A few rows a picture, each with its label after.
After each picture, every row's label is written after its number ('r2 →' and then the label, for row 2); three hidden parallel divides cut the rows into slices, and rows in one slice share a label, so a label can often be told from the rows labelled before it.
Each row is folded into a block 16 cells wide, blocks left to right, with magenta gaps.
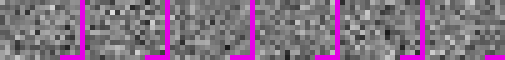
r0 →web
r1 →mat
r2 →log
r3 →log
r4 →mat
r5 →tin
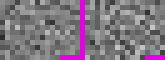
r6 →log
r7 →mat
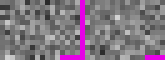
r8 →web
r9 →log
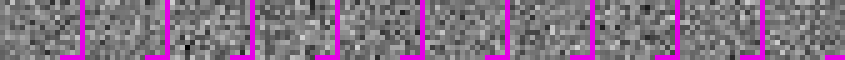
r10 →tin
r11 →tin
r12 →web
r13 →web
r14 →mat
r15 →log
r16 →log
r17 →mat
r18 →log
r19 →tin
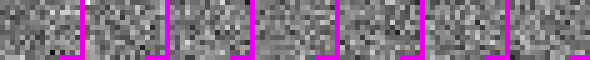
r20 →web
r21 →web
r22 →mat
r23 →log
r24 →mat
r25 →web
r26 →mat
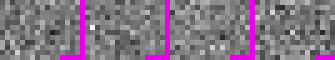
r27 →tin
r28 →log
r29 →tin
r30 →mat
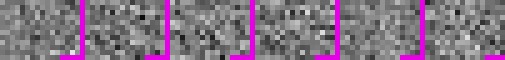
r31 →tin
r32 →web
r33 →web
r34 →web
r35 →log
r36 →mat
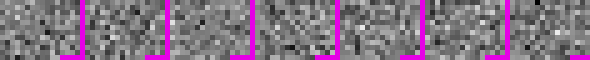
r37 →mat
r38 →mat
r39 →log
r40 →web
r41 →web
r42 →web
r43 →web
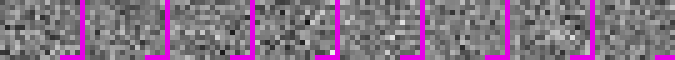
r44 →mat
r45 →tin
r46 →web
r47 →web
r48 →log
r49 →log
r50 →web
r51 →log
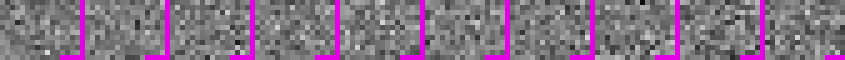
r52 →log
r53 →log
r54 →tin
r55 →log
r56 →tin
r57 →tin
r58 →log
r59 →web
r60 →web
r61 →mat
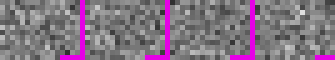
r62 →tin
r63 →tin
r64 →tin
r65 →tin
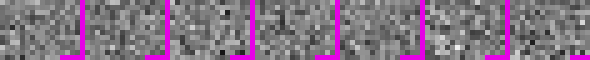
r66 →tin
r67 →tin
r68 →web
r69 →log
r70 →tin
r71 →mat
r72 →web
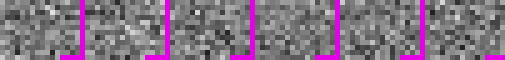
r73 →web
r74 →web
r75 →mat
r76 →tin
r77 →web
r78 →web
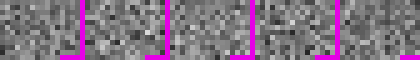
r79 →tin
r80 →mat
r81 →log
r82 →web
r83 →tin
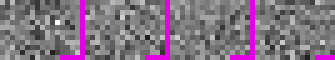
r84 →web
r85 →mat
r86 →tin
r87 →web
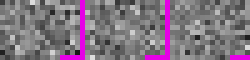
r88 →mat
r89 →web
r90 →log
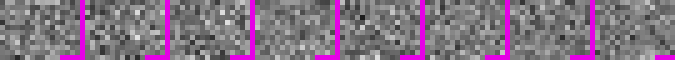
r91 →mat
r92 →web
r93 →web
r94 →tin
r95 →web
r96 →log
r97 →tin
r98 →tin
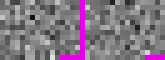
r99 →mat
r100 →log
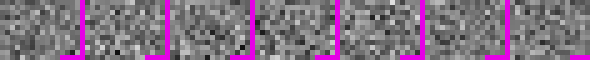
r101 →log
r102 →mat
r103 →mat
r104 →web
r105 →mat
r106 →log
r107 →tin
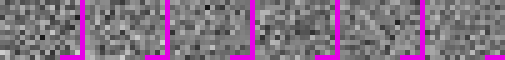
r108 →web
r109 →web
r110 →tin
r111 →tin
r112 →tin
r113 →log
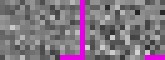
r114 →log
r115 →mat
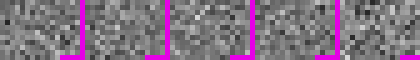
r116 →tin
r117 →tin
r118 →log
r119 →log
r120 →web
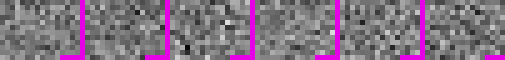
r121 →log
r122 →tin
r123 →web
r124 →log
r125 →web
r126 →mat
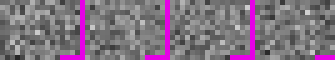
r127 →mat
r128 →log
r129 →log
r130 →log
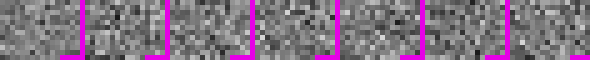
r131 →tin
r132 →mat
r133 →web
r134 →web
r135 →mat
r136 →web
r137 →mat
